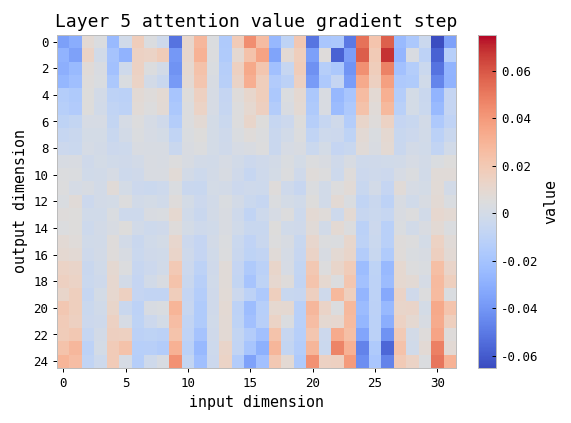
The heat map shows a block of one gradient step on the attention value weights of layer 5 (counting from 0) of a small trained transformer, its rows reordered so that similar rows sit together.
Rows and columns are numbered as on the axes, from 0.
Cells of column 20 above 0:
16
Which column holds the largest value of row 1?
26
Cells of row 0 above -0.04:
28
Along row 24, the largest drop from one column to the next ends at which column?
24
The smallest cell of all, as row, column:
0, 30
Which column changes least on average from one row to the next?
12
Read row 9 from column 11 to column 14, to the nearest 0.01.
0 0 0 0
